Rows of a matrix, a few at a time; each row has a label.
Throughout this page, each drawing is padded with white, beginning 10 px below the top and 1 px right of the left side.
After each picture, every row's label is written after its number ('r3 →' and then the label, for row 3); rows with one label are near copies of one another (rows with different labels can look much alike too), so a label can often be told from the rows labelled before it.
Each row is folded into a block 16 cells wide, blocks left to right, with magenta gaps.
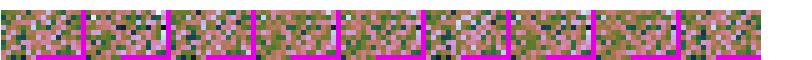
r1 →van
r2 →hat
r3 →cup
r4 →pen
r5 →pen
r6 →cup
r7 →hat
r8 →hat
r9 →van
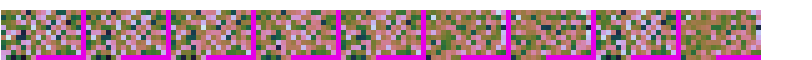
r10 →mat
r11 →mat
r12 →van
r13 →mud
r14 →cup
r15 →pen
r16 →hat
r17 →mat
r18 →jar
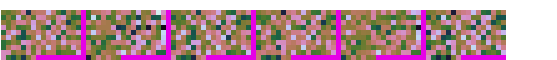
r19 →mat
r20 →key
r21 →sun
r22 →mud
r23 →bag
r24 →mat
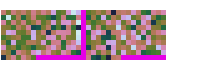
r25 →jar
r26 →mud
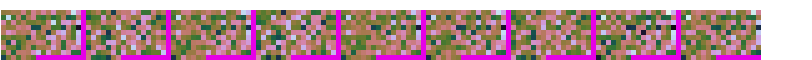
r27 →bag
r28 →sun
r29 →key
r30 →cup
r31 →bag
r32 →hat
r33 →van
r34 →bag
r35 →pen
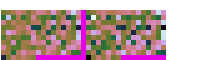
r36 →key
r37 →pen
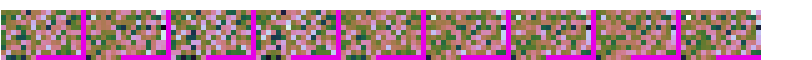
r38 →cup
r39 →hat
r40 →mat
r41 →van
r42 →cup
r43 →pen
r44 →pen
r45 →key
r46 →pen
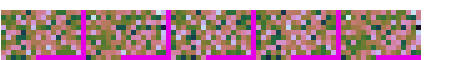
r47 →mat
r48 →bag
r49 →mat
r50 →van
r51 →pen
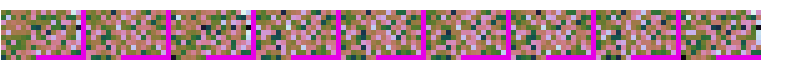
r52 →bag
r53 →mud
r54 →hat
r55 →mud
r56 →mud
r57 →sun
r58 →mud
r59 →mat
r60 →pen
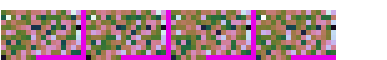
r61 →pen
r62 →pen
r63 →bag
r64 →jar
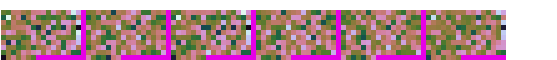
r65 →pen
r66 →sun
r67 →pen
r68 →sun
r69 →sun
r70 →jar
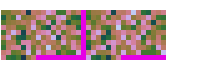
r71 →sun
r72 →van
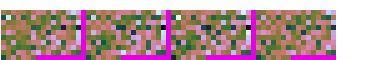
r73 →jar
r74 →bag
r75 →pen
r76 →bag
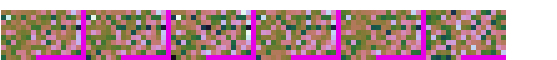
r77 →jar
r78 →jar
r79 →hat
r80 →jar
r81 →bag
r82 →cup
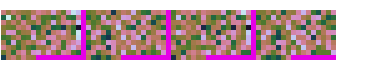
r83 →jar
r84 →mud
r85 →key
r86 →sun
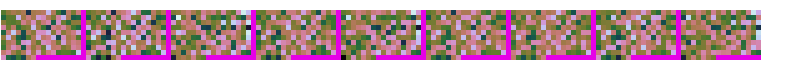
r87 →sun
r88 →mat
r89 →hat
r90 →van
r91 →pen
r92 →sun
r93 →van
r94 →cup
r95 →hat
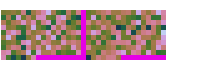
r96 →mat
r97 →key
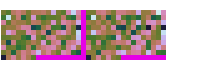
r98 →pen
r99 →key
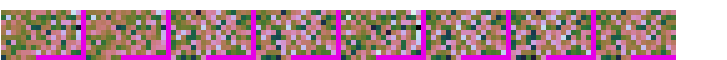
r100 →bag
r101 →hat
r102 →mat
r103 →mud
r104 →bag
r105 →sun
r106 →van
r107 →mud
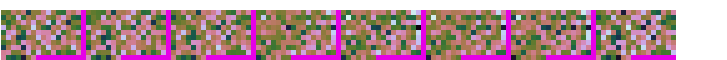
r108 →mud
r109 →cup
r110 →sun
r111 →bag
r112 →bag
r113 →pen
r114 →hat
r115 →sun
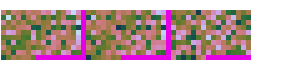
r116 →jar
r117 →hat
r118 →mat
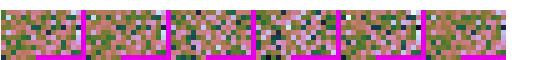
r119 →key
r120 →hat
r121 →mud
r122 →van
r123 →hat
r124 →bag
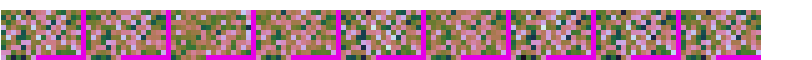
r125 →mat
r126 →sun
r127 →bag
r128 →mat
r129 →mud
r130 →sun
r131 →van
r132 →sun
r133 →sun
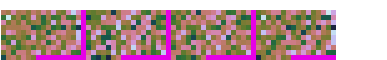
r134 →jar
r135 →cup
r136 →sun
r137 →key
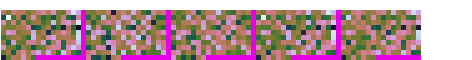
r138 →jar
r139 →mud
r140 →mat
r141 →jar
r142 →pen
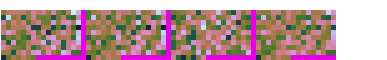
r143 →hat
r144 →key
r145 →van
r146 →key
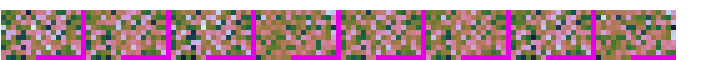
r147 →mud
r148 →cup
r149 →van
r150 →hat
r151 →sun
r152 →mat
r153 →cup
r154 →hat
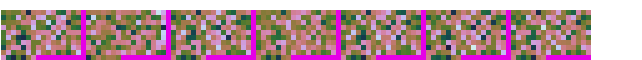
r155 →cup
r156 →hat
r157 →sun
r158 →cup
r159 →sun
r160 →mud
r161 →mud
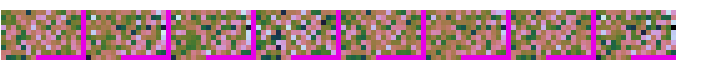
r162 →mud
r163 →key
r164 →pen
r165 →mud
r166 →mud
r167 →hat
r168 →mud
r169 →bag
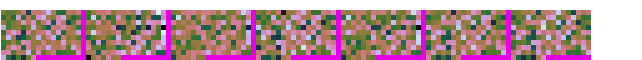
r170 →mat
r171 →key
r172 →pen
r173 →mud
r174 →bag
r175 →cup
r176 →van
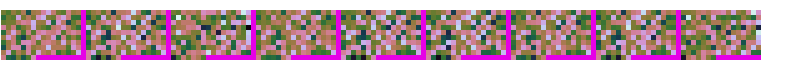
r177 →cup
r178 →van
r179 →bag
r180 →sun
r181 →mat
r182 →van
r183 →cup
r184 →van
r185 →pen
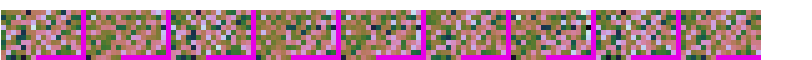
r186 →van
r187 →pen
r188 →mud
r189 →key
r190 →key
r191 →cup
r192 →hat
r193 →mat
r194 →cup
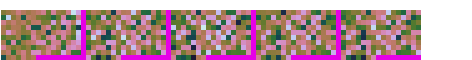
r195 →hat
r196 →mat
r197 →mud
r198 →sun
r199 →van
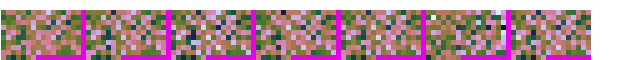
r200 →van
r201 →mat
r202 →mat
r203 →mud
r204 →mat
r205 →jar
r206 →mat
